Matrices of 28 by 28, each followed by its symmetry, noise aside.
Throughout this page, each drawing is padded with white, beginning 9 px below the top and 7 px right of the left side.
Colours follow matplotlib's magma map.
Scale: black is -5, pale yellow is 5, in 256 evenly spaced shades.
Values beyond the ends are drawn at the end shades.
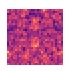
mirrored left to right.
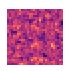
antisymmetric.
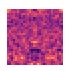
mirrored left to right.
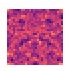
mirrored left to right.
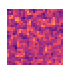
symmetric.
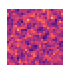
symmetric.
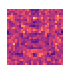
mirrored left to right.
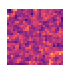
symmetric.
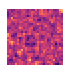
symmetric across the other diagonal.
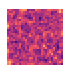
symmetric.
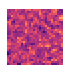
symmetric across the other diagonal.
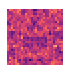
mirrored left to right.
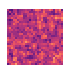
symmetric.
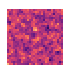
symmetric.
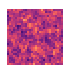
antisymmetric.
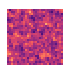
antisymmetric.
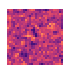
antisymmetric.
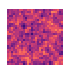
symmetric.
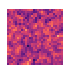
antisymmetric.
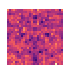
mirrored left to right.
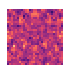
mirrored left to right.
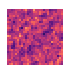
symmetric.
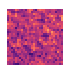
antisymmetric.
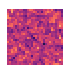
symmetric across the other diagonal.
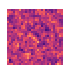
symmetric across the other diagonal.
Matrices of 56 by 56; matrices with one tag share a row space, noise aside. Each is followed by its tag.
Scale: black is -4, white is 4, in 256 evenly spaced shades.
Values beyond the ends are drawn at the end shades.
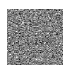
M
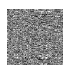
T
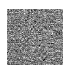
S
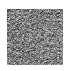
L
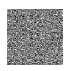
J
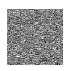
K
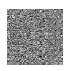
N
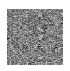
T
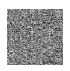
S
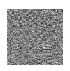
T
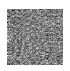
L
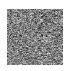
T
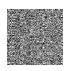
N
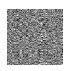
T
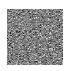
M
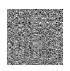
M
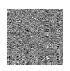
L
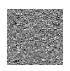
K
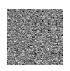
J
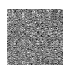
J
